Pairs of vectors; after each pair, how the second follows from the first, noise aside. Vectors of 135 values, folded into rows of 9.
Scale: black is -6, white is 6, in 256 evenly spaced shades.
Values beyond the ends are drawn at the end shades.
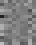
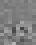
wrapped around, negated, partly zeroed.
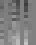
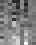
scaled up.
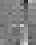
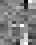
scaled up.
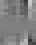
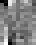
reversed, scaled up.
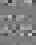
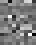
scaled up.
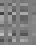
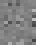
wrapped around, negated, partly zeroed.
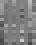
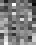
reversed, scaled up.
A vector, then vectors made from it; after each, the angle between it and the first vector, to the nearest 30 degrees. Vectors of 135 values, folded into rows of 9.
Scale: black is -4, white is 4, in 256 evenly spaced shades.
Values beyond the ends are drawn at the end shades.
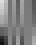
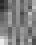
150 degrees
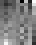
120 degrees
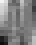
30 degrees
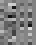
90 degrees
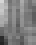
30 degrees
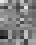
60 degrees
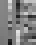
90 degrees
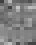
120 degrees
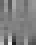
90 degrees
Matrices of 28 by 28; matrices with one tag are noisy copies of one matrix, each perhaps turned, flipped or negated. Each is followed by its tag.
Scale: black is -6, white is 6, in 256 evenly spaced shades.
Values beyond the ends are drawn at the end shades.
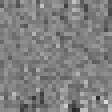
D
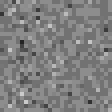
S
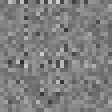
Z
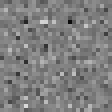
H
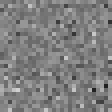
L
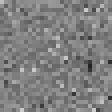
S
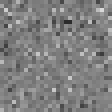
S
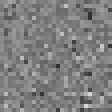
L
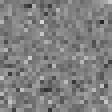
S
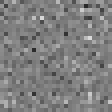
L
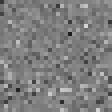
S
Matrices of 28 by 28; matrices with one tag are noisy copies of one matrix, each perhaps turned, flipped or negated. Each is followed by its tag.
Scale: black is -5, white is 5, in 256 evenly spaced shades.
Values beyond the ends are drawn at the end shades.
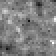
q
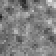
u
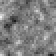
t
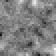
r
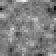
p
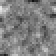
p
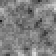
r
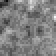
u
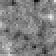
q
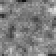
p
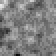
u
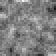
p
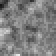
u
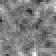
r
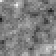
q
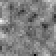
r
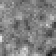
u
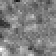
u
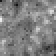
q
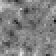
r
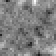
r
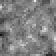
r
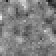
u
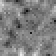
r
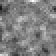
p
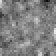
p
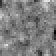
p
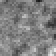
u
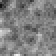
u
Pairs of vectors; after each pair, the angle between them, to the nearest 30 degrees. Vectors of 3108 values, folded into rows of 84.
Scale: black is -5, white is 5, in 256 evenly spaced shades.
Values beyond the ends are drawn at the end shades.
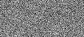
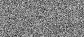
120 degrees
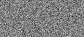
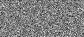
60 degrees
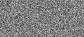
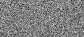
120 degrees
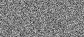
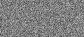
60 degrees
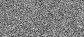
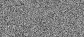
60 degrees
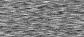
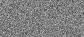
90 degrees
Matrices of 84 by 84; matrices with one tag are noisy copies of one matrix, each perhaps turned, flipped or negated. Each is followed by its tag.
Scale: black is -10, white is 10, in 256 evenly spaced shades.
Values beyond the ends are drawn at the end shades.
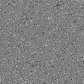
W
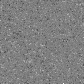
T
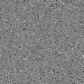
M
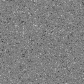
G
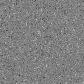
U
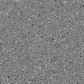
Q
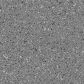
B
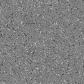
G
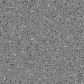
U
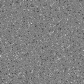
M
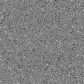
M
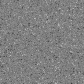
M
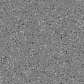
W
